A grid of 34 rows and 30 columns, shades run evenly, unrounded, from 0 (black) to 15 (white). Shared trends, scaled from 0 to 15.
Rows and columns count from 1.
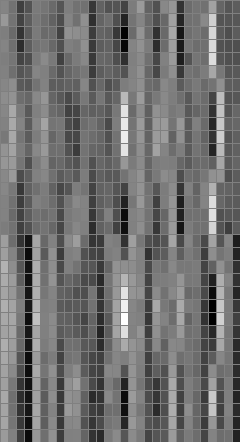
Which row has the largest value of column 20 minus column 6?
24
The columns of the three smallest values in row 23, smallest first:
27, 4, 30
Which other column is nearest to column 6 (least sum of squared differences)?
21
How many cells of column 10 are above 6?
21
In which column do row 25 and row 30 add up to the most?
5
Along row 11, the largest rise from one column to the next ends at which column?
28
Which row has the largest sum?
10
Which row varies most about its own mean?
25
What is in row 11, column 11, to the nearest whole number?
7
